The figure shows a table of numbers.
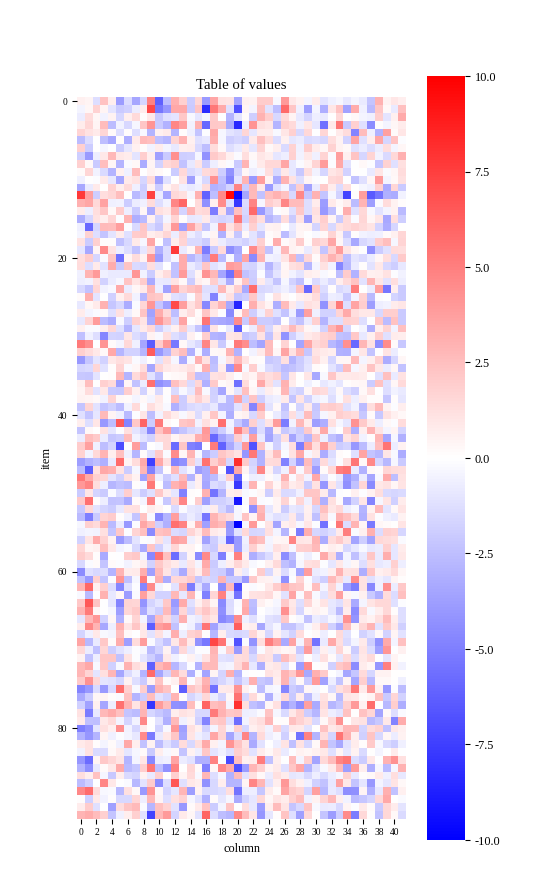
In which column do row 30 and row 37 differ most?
26
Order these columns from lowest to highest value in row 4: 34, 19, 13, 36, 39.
19, 13, 34, 36, 39
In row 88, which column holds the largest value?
1
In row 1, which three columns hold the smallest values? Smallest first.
16, 20, 10
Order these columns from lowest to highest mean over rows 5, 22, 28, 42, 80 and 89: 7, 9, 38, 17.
9, 17, 7, 38
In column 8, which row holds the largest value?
41
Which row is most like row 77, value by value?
46
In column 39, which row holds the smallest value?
24
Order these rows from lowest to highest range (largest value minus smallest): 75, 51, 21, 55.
21, 55, 75, 51
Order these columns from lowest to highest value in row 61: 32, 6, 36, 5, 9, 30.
6, 30, 9, 36, 32, 5
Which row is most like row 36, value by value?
0
